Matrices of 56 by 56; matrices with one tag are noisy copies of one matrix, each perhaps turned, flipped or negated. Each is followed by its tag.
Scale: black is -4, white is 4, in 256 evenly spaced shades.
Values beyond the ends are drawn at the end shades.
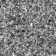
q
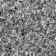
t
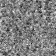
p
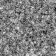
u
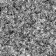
u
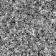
t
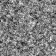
t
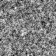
t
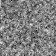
q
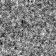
t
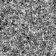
u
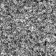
p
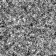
q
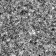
t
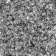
u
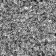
p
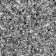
q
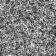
u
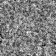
p
